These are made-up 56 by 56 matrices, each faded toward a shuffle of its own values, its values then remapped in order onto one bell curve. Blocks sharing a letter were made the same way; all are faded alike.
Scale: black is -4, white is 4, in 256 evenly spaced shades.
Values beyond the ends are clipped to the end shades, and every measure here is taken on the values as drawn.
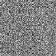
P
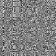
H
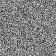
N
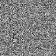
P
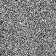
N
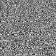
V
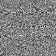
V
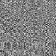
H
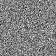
N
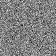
N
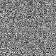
V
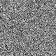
N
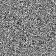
N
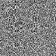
P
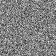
N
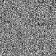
P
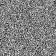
N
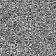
P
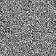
P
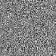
P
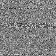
V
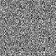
P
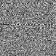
V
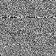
V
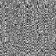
H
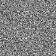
V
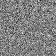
N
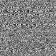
V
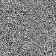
P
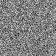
N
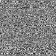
V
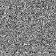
V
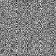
H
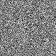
N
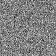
N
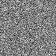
N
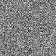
P
